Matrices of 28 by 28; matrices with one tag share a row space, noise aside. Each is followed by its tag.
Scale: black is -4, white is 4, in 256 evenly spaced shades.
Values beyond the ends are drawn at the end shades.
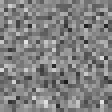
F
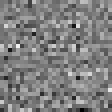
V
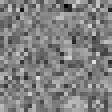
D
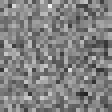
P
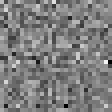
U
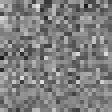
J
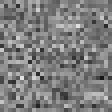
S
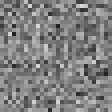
P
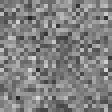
U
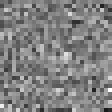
D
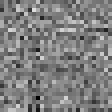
S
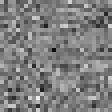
S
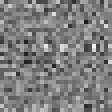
F
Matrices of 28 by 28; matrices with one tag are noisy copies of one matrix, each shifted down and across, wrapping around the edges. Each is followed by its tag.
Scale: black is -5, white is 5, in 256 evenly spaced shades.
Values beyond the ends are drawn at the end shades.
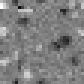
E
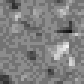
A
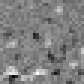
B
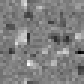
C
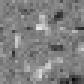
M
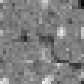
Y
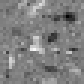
M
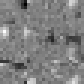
Y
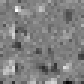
C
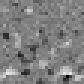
B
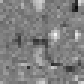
Y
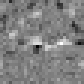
B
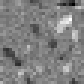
A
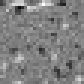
B
